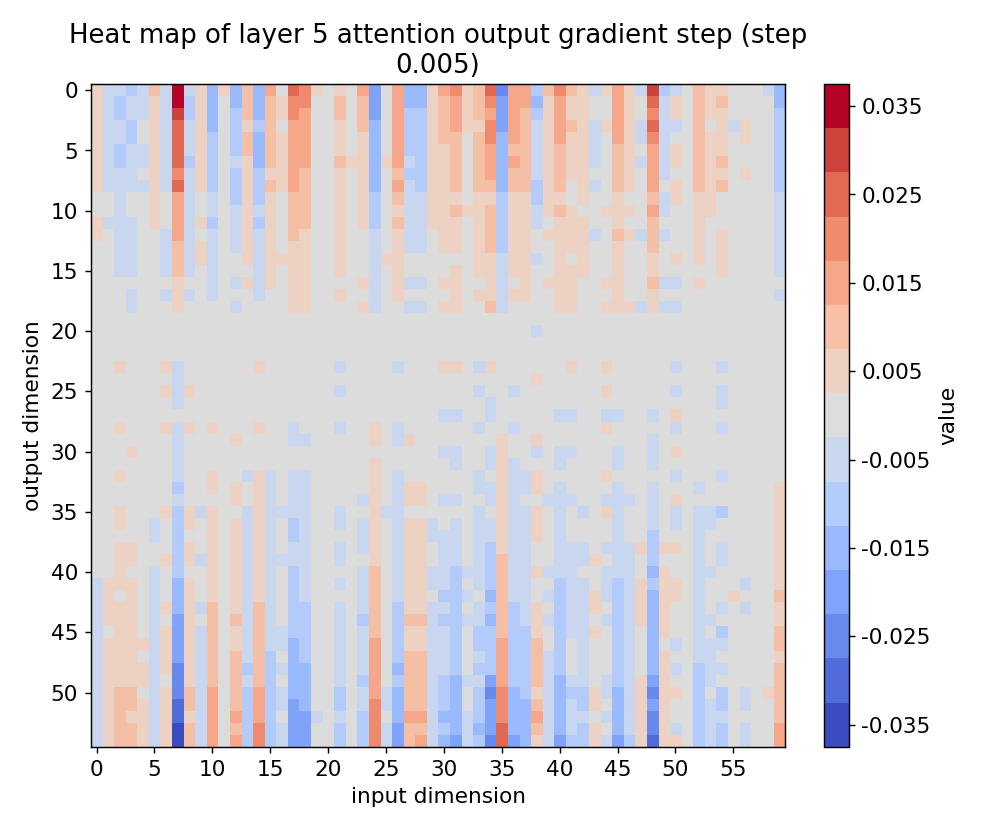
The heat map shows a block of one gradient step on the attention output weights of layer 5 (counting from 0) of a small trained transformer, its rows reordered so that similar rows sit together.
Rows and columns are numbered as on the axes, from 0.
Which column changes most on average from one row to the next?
50
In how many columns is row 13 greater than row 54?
33
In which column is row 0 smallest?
35
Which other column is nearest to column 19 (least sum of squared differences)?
11
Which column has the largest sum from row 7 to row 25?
7
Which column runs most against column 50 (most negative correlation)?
44
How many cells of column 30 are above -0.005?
34
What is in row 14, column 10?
-0.005
